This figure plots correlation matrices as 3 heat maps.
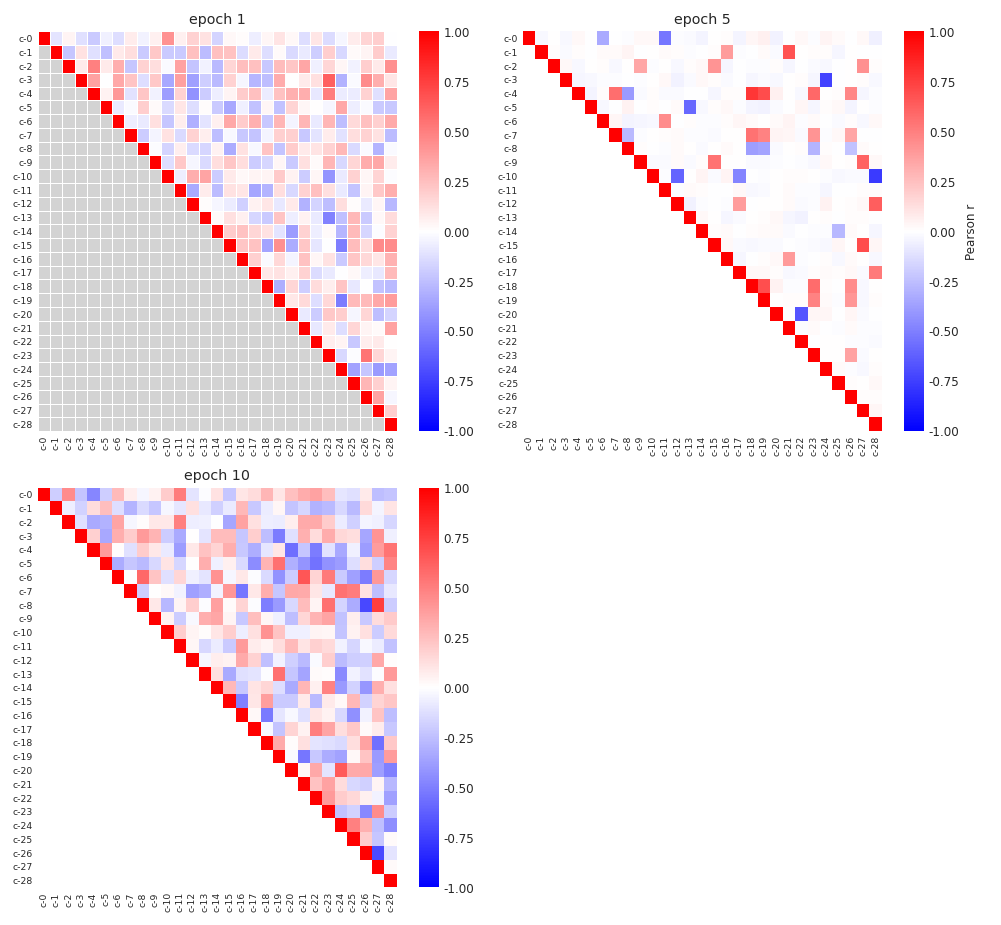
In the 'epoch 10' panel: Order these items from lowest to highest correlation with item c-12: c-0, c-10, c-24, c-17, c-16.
c-24, c-0, c-10, c-17, c-16
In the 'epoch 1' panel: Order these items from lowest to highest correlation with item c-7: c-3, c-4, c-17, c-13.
c-17, c-4, c-13, c-3
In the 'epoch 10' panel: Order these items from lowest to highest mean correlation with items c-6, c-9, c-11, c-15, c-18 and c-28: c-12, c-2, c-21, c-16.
c-16, c-12, c-2, c-21
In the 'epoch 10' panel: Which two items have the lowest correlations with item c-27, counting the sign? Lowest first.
c-26, c-18
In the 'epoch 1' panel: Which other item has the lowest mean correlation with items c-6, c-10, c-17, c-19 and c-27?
c-24
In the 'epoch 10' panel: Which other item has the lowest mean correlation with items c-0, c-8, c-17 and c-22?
c-5
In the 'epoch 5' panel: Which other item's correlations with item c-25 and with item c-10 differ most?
c-28
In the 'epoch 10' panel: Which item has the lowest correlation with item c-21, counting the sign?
c-19
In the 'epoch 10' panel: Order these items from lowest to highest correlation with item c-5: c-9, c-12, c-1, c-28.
c-9, c-12, c-1, c-28
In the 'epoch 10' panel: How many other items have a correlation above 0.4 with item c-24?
3
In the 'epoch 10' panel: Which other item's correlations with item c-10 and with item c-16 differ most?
c-18
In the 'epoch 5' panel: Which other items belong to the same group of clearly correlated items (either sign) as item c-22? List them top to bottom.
c-20
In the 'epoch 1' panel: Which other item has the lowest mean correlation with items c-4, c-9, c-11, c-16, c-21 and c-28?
c-12
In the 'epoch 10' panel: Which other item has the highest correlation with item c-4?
c-28
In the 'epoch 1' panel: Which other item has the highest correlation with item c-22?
c-11
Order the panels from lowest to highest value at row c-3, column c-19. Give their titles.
epoch 10, epoch 5, epoch 1
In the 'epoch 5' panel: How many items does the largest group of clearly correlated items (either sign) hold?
7
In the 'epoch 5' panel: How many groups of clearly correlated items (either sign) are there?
9
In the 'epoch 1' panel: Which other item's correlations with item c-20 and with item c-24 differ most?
c-19
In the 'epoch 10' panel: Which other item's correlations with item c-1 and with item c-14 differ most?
c-23
